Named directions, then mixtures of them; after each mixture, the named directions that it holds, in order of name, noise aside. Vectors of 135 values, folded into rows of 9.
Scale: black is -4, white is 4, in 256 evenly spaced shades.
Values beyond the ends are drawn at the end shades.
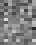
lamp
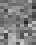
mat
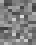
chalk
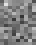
chalk, lamp.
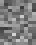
chalk.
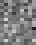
lamp.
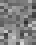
mat.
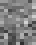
mat.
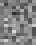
chalk, lamp.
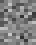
chalk, lamp, mat.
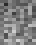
chalk, lamp, mat.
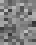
chalk, lamp, mat.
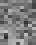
mat.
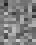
chalk, lamp, mat.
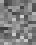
chalk.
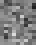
chalk, mat.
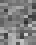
mat.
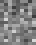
lamp.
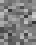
chalk, lamp, mat.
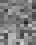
mat.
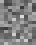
chalk.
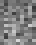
chalk, lamp, mat.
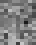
mat.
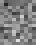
chalk, lamp.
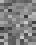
chalk, mat.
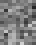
mat.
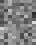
chalk, lamp, mat.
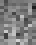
chalk, lamp, mat.
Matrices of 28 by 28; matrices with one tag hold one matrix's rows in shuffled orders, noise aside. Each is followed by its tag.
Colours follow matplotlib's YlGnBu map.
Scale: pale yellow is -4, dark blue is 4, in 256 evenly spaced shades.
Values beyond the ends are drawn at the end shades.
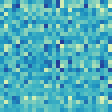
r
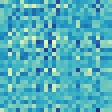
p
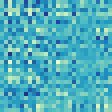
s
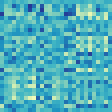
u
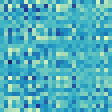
s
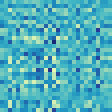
p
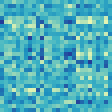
u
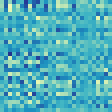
s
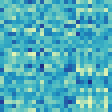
u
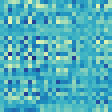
s
